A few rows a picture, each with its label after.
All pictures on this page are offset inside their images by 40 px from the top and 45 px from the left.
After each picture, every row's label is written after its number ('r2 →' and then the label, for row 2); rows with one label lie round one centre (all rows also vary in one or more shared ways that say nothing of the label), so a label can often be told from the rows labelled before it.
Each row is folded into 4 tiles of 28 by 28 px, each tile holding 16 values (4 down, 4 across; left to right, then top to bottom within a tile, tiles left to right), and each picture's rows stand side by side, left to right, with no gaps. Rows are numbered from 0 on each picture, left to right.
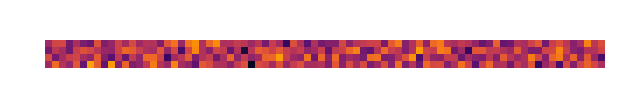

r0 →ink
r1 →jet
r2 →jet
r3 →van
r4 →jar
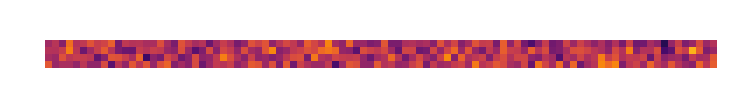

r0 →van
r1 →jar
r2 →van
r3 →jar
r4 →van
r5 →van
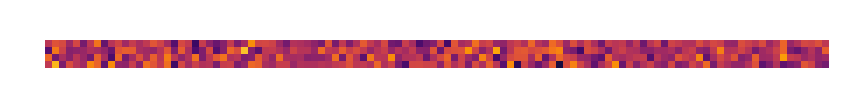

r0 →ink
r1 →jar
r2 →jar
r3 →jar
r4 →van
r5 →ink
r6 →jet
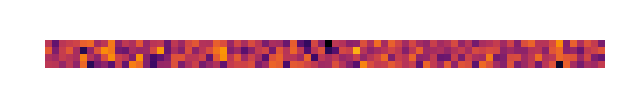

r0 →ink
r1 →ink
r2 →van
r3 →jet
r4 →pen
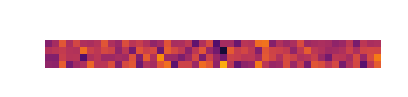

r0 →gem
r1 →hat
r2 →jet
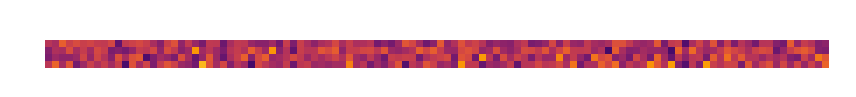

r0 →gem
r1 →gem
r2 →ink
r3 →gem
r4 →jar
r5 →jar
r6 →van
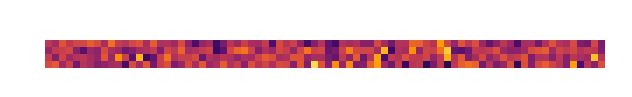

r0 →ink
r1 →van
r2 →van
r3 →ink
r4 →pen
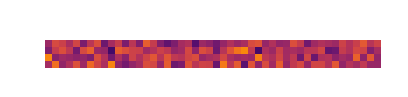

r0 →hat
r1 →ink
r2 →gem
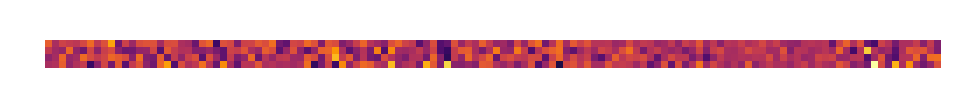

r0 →pen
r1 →ink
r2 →jar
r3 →gem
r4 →van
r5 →van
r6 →jet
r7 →gem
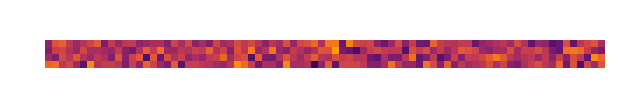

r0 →van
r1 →gem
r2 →pen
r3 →ink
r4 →hat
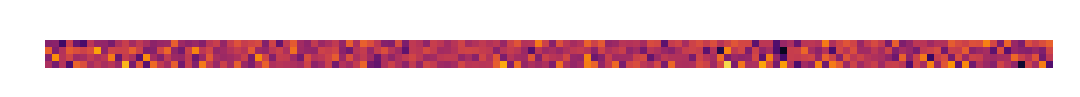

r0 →van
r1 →gem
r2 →gem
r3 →ink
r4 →ink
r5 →ink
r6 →gem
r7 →van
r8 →hat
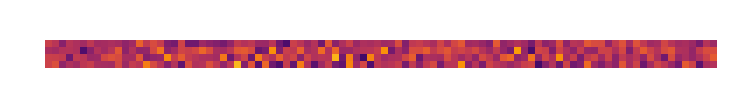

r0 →jar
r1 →van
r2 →jet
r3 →ink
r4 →pen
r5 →jet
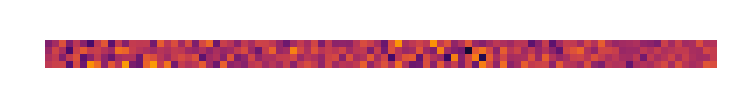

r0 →jar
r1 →ink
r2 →hat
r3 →van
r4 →gem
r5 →jar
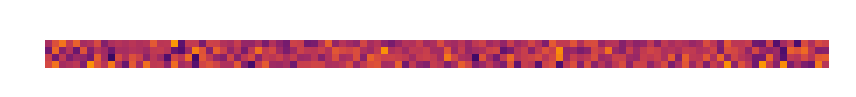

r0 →gem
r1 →pen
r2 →jar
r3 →jet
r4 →pen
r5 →pen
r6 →hat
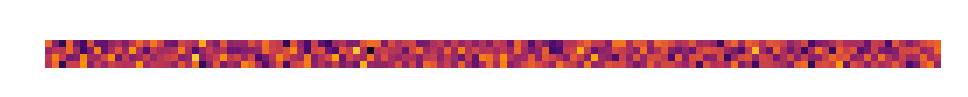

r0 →jar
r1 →jet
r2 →hat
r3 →jet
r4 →gem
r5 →gem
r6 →jet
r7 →pen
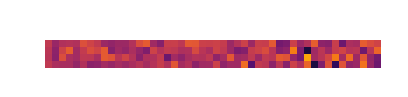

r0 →hat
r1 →jet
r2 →pen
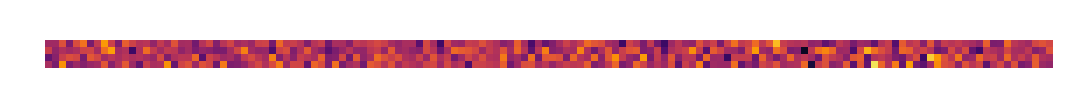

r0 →pen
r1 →ink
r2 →jet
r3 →pen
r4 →gem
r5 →jet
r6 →jet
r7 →hat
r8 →pen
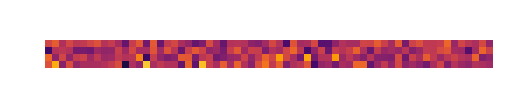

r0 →jar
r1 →van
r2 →jet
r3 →pen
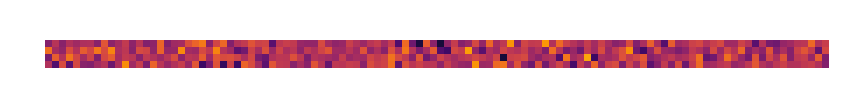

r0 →van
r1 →hat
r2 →van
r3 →van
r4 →ink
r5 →van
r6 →gem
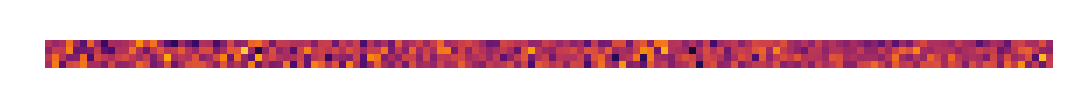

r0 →gem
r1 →hat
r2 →jet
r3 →ink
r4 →jet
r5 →hat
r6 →hat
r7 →jar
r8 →gem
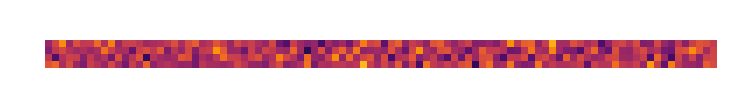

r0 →ink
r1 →ink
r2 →jar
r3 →jet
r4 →gem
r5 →gem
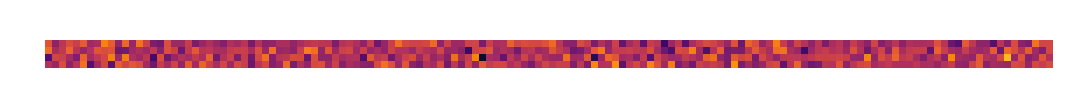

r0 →gem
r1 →jet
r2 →hat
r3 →van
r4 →jar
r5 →hat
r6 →pen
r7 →jet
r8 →jar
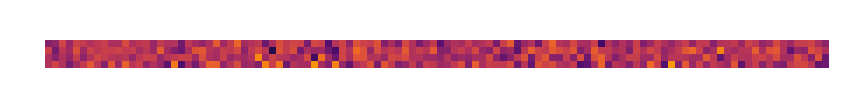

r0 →ink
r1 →pen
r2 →gem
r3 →van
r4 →pen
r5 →ink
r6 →gem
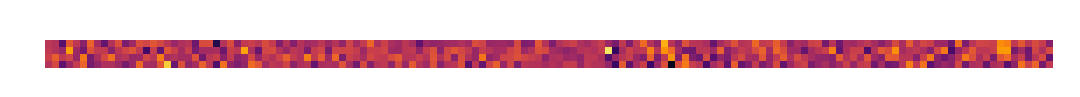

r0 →hat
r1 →ink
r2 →pen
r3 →pen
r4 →van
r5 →hat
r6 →hat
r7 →ink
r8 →ink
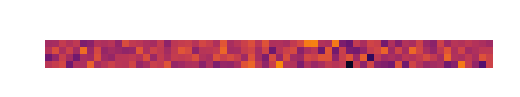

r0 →gem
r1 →ink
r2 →hat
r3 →jet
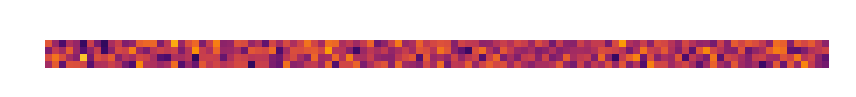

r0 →pen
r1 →gem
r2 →hat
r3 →van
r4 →jet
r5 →van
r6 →gem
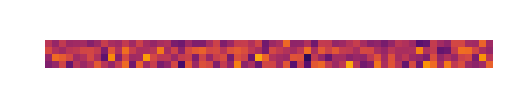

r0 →pen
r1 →hat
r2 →van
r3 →gem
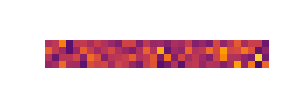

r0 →pen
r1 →ink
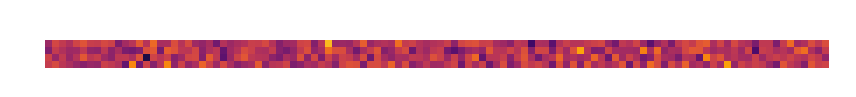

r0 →jet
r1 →gem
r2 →jar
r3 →gem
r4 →ink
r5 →gem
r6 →ink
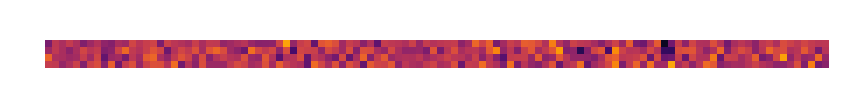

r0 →jet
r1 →van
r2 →ink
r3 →jar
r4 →jet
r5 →van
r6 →ink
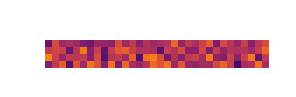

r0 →jet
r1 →pen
